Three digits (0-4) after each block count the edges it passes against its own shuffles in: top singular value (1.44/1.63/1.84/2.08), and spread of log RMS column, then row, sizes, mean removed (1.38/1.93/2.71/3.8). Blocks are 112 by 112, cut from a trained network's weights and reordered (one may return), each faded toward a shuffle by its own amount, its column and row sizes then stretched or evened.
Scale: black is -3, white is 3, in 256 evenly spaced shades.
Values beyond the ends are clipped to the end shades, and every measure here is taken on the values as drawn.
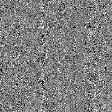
2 3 1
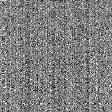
3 0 2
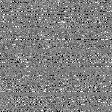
0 0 4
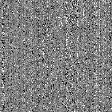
1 3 0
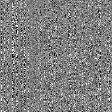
1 4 0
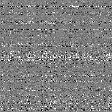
1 2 4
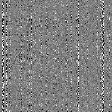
4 4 1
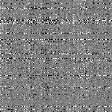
2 2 4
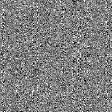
2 3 1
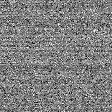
2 0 0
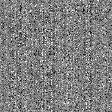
1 2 0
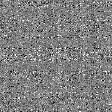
0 0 3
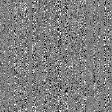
0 4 0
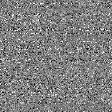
0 1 3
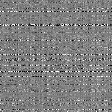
3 0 4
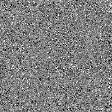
0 2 1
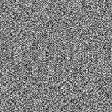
4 1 0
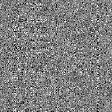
2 2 2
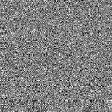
3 1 2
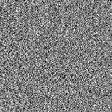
3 0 0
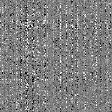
2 4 2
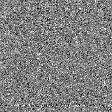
0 1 1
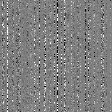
3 4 0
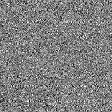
3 0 2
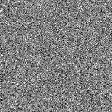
3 1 0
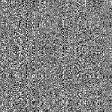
4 3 1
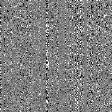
1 4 1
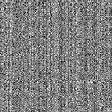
4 1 1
